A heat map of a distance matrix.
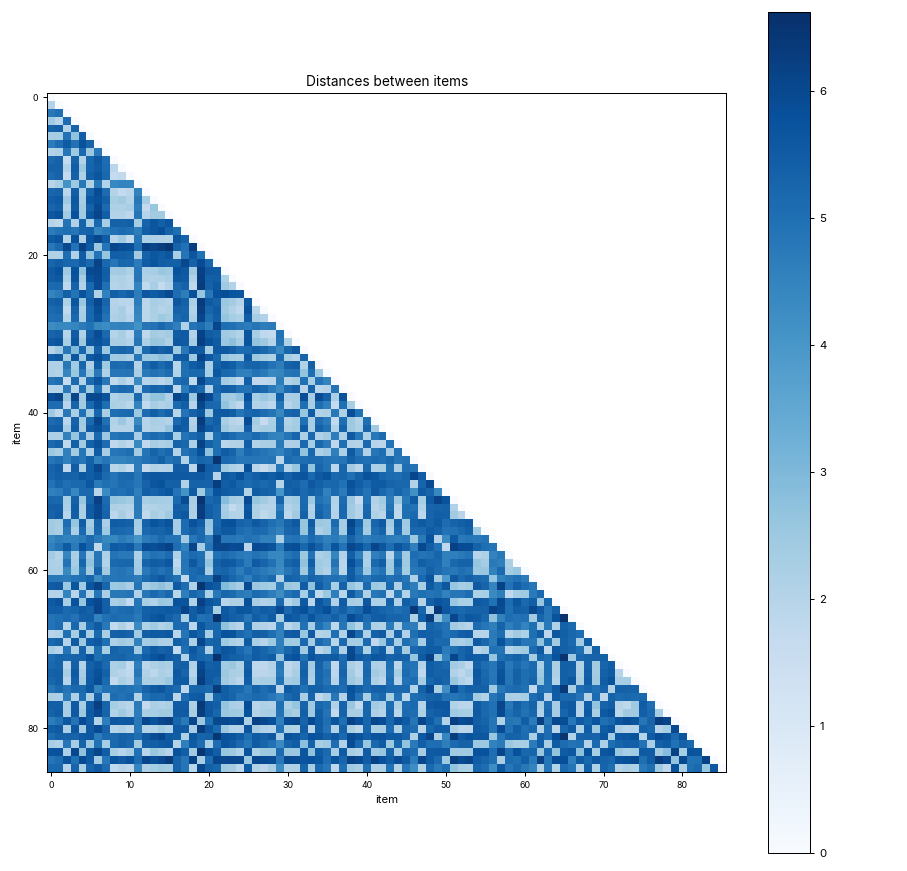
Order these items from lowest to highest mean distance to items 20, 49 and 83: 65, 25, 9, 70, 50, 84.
9, 70, 50, 25, 84, 65
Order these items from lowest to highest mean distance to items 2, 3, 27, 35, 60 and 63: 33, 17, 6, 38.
33, 38, 17, 6
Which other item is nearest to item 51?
39
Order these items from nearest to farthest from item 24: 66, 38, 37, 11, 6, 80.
80, 38, 11, 37, 66, 6
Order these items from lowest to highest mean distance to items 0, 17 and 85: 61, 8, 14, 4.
61, 8, 4, 14
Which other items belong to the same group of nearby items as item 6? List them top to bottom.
19, 25, 50, 57, 79, 84
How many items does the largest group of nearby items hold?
41
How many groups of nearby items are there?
5
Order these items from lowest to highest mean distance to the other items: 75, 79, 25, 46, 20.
20, 46, 75, 25, 79
